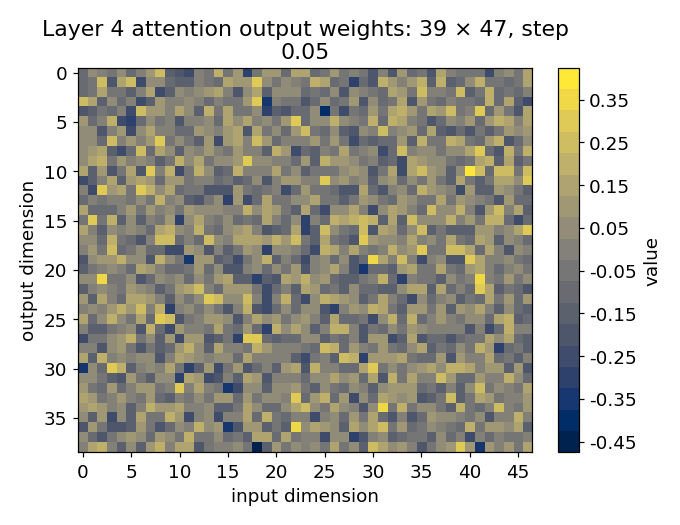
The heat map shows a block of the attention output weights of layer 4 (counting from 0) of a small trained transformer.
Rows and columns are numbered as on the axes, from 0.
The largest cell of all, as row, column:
10, 40
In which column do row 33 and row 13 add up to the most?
22
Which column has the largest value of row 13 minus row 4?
19
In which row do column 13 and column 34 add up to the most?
17
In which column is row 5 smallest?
5
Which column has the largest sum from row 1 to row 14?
18
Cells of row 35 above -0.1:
33
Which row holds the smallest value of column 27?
4
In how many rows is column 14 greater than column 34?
11
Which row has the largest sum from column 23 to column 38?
15
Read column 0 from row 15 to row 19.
-0.05 0.15 0.05 0 -0.2
